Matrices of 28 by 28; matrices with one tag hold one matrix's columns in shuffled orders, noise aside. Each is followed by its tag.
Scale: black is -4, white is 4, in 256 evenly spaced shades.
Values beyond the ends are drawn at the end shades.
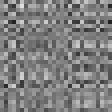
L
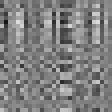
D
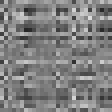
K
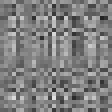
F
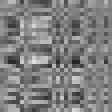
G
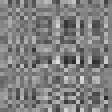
G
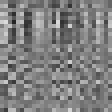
D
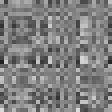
G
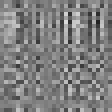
D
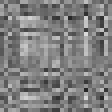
F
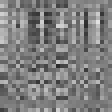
D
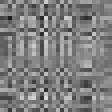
F
